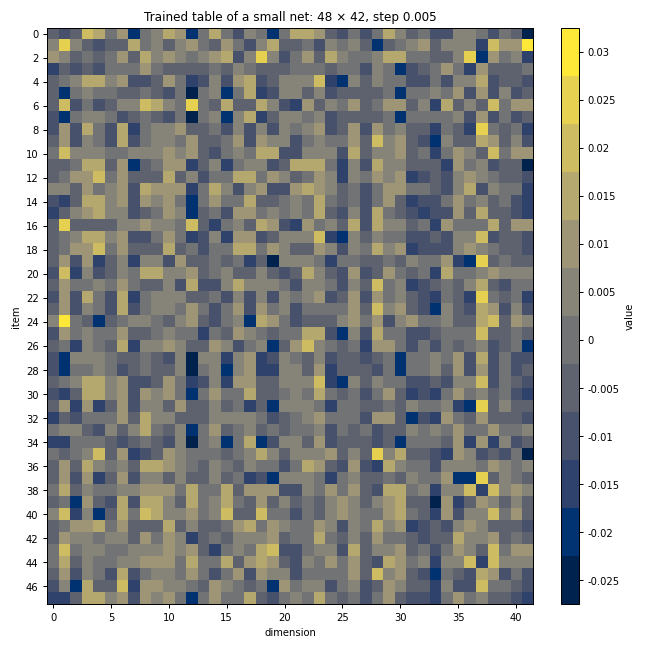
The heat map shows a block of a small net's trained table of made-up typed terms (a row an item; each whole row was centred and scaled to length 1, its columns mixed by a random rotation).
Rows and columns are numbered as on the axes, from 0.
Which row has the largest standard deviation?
0
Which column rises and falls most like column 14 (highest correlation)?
21
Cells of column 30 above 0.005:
16
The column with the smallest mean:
33
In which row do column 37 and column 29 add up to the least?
1
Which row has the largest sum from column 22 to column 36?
2
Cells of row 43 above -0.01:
37
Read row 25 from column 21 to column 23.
0 0.015 0.015
